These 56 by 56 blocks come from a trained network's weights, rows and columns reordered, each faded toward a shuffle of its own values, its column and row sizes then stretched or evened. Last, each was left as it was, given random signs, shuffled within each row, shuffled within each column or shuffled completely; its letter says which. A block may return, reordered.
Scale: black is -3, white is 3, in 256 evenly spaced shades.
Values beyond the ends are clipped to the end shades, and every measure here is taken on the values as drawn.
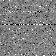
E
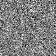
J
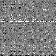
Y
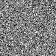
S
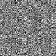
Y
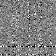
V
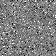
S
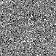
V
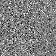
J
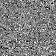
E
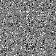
J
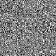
Y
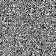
E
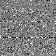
E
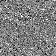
E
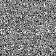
V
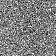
S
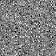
Y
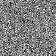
J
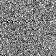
E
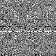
Y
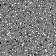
S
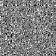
Y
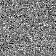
E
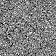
S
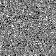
E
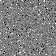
S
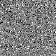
E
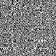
Y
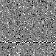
Y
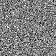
S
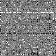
Y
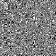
Y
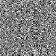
Y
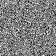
S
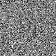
E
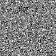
V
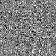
Y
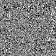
V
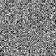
Y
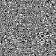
Y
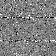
E
